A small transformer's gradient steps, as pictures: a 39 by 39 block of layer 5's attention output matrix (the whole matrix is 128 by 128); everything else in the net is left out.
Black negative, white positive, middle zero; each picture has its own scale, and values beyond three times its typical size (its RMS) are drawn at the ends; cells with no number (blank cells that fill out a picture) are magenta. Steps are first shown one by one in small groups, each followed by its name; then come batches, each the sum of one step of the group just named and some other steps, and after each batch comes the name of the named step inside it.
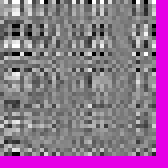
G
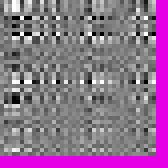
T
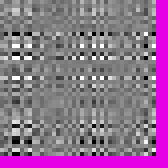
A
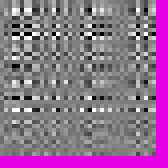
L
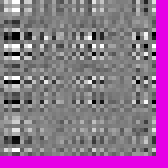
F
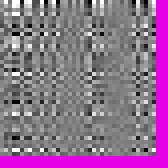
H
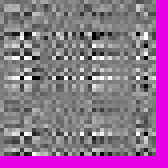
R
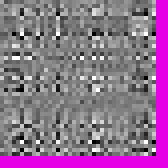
A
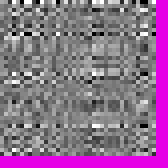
H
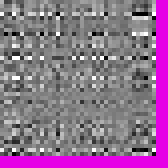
A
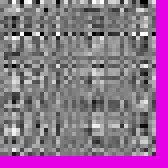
T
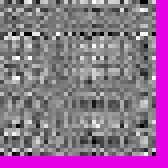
A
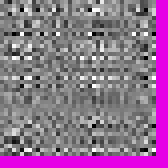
A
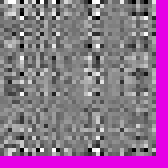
H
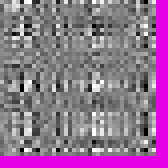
T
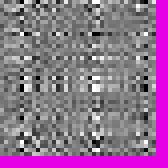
R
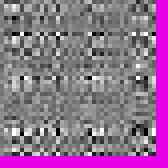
R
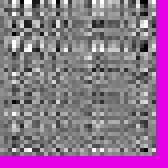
H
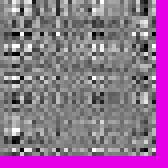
F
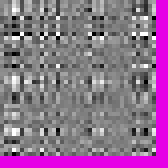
T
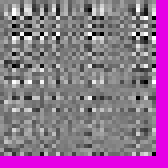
L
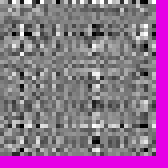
G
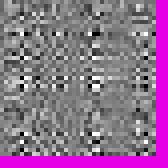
R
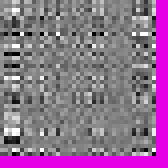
F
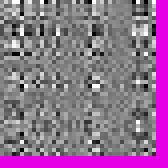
G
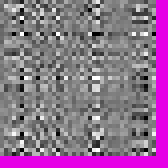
R
